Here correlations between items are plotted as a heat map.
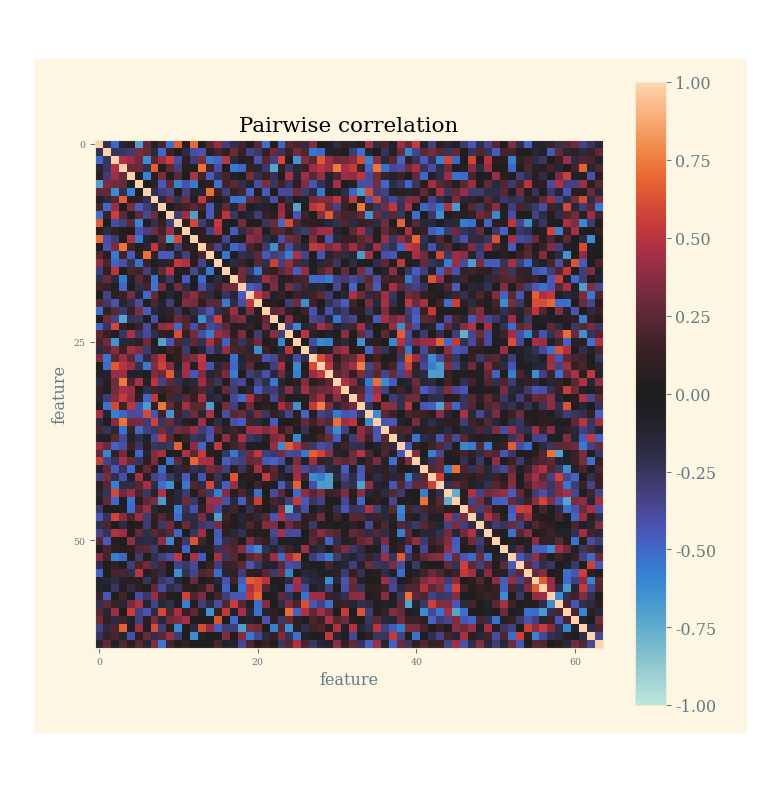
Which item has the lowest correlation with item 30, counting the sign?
36
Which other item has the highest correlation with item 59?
24
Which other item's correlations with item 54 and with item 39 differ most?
5
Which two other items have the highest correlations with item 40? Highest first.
12, 0
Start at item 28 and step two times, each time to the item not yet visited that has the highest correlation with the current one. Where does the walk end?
8
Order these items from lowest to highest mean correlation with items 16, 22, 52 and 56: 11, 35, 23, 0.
35, 23, 0, 11
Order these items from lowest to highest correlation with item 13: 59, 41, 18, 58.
18, 58, 41, 59
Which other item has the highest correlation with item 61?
3
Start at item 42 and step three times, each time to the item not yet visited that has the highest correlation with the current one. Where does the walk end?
26
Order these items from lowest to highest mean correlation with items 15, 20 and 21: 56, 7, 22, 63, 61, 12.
61, 7, 12, 63, 56, 22
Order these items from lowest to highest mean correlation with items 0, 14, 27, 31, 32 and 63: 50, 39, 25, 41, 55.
41, 55, 50, 25, 39
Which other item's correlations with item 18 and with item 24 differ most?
46
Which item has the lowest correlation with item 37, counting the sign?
25
